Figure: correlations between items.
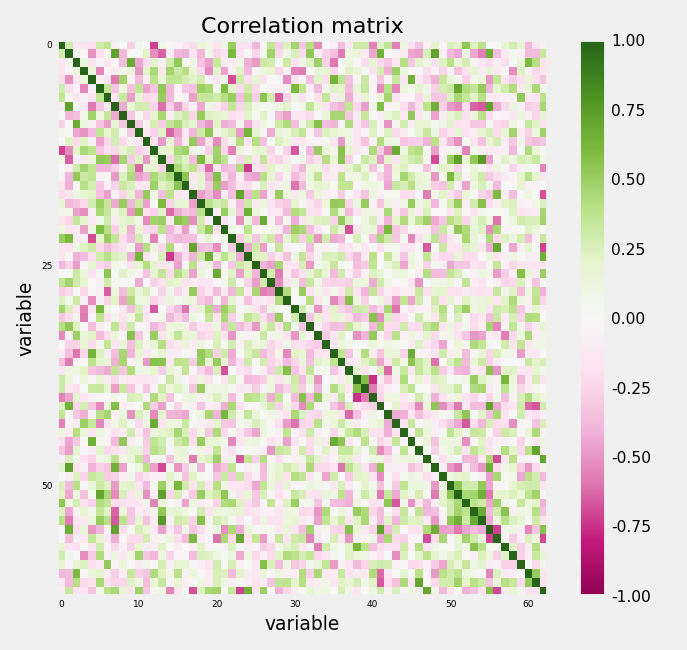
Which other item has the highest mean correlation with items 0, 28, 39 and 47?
58
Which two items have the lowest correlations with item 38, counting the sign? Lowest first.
40, 33
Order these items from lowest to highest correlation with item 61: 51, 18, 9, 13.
18, 9, 13, 51
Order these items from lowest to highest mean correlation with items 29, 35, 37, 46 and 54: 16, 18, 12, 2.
2, 12, 18, 16
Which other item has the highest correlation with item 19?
24
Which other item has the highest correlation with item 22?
1
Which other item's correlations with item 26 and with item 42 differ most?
20
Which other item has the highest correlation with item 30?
5
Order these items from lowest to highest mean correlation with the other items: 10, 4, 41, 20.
41, 4, 10, 20
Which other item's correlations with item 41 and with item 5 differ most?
51
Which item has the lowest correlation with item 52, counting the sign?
43
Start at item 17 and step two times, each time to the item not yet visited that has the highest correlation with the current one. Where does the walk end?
56
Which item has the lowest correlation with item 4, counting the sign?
22
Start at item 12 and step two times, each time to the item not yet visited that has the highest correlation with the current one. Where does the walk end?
3
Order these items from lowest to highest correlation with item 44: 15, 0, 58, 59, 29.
59, 0, 58, 29, 15
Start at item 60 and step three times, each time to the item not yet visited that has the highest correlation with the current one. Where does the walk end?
33
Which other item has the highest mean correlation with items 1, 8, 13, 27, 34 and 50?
6
